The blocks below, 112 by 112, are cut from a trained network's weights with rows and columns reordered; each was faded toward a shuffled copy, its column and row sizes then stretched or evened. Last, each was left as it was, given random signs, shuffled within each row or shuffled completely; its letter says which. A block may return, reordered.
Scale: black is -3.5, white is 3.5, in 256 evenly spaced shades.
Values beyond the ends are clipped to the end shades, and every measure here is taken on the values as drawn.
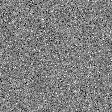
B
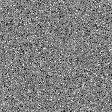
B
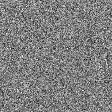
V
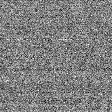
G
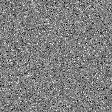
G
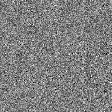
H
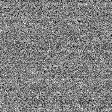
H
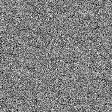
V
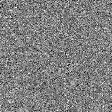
H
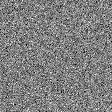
B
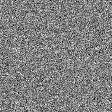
V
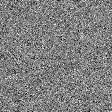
G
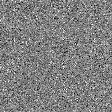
V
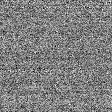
G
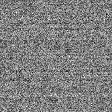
H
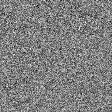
V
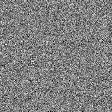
V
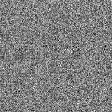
H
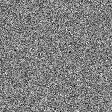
B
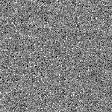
H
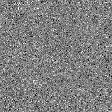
H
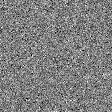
G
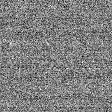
G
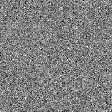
H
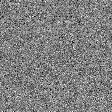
G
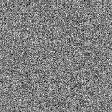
H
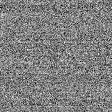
G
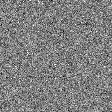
G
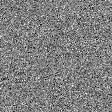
G
